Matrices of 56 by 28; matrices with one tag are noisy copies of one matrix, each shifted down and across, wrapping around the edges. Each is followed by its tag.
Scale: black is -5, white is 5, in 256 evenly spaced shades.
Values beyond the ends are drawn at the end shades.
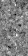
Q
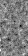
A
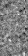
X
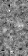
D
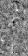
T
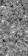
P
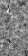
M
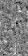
T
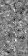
Q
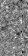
X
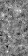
D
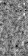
A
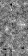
D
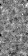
M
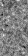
Q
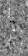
T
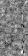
M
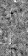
T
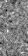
Q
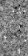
X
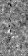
M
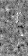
T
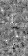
T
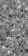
P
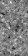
Q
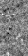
X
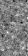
P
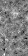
D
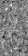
A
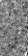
M
